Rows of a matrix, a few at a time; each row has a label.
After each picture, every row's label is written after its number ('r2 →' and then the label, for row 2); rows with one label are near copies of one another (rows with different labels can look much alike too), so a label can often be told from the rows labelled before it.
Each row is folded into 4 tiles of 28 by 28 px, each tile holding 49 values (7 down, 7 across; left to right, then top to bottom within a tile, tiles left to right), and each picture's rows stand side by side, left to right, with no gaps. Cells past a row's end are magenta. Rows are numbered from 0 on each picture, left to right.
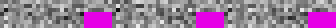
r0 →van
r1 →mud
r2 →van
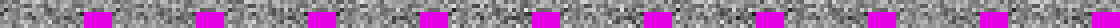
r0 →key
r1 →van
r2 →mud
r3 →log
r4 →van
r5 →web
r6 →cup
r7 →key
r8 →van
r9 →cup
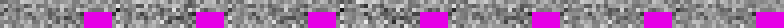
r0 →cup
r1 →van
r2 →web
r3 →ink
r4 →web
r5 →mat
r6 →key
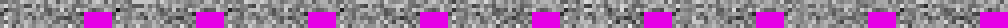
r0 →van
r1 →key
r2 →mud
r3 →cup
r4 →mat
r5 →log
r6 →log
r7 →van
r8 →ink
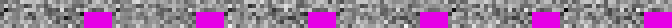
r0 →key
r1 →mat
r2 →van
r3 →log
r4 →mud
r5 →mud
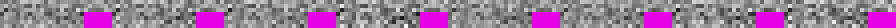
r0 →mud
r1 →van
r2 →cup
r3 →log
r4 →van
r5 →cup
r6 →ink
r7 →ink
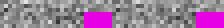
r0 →web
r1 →log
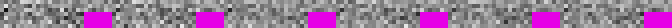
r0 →ink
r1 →mat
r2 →cup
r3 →key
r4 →web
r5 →web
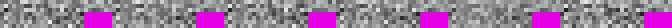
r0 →web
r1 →cup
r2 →van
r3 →cup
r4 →cup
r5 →mat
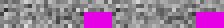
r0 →mud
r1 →log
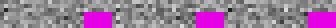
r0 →key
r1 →van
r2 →key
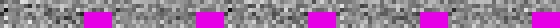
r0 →ink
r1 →cup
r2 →cup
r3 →van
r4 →mud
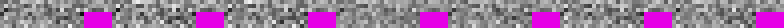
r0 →key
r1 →web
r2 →web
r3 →cup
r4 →key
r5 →van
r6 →web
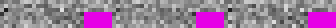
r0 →log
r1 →cup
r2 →ink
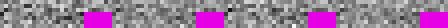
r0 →van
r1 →key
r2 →key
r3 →ink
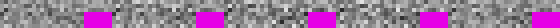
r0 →van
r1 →mat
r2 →web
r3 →cup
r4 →log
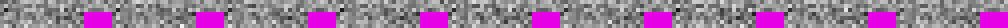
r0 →mud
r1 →mat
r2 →ink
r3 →van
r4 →web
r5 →cup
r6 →cup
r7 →web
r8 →log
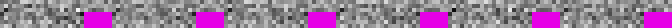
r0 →ink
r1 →cup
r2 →cup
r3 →web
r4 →mud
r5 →mud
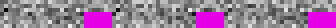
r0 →key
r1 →mud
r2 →van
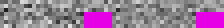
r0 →ink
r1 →mat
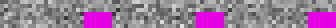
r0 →mud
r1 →cup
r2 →mat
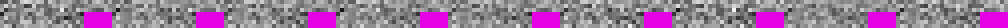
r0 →log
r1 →mud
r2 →ink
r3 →key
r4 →van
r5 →ink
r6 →log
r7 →ink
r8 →van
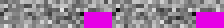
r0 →van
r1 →key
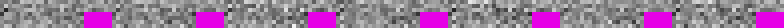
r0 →mud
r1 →web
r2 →cup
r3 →log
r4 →mat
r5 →web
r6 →mat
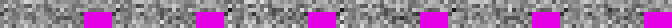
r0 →log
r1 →mat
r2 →mat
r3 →van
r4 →mud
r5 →mat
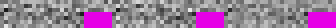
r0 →van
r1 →van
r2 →mud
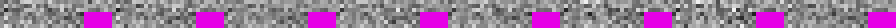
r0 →cup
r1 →van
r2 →log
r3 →web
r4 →key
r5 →mat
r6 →log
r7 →van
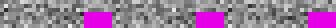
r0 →mat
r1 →log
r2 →van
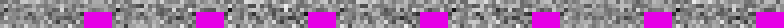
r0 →web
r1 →key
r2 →web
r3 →ink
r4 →key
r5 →van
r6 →ink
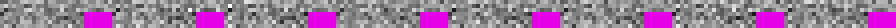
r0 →log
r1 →mud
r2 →web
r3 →key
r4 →ink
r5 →log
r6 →van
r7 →mat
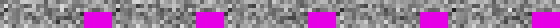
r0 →web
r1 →mat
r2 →van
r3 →cup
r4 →log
